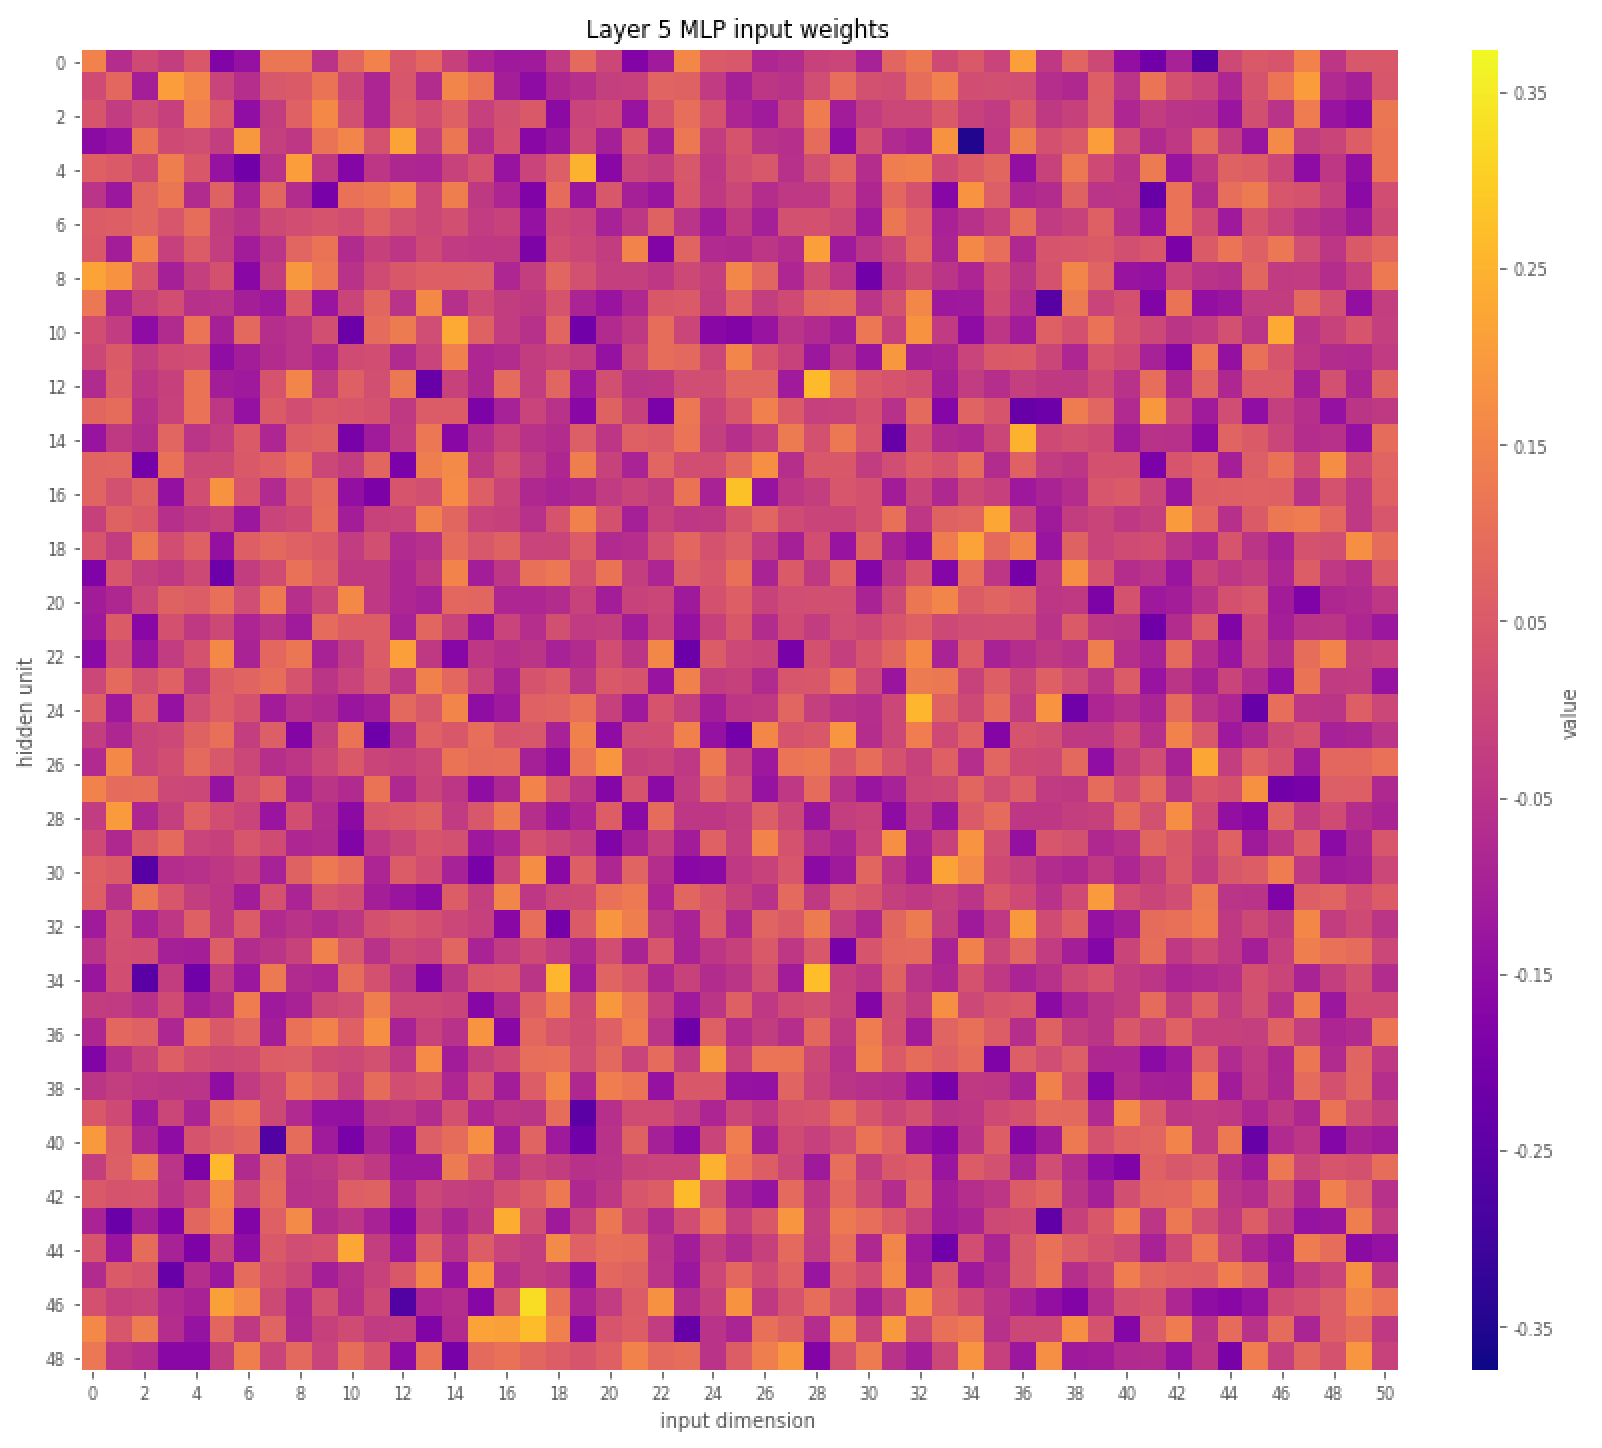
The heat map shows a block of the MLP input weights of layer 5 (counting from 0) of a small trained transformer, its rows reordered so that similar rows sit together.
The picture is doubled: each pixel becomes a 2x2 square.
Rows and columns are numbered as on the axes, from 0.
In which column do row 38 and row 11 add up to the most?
43
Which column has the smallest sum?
44
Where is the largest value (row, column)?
46, 17
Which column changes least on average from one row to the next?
27
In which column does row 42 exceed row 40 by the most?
23
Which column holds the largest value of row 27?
45
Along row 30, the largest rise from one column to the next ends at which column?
33
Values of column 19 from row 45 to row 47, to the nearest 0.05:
-0.15 -0.1 -0.15
